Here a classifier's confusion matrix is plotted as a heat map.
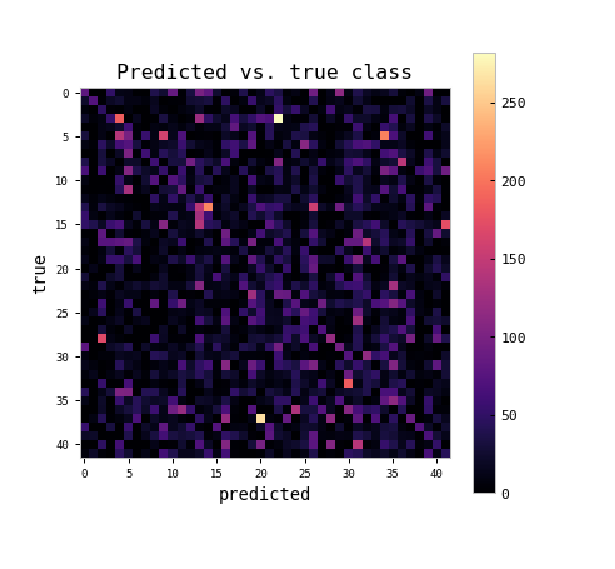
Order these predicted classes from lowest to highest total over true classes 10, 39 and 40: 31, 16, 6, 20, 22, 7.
6, 7, 22, 20, 16, 31
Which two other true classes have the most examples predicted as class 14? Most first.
13, 0
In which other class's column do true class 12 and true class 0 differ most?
29
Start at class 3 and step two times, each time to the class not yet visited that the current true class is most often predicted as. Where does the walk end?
35
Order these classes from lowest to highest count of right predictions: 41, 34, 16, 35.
41, 34, 16, 35
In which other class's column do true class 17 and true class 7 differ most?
32
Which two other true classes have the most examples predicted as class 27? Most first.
24, 36
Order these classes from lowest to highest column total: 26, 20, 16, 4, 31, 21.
21, 20, 4, 16, 26, 31
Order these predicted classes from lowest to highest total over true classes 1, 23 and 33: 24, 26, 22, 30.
24, 26, 22, 30
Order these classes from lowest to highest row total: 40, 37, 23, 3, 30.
30, 23, 40, 37, 3
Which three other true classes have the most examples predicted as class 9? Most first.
5, 15, 38
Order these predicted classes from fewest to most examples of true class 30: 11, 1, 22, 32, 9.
1, 11, 9, 22, 32
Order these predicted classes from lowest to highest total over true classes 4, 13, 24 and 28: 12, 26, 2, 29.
12, 29, 26, 2
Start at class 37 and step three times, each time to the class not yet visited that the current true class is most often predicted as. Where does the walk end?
31
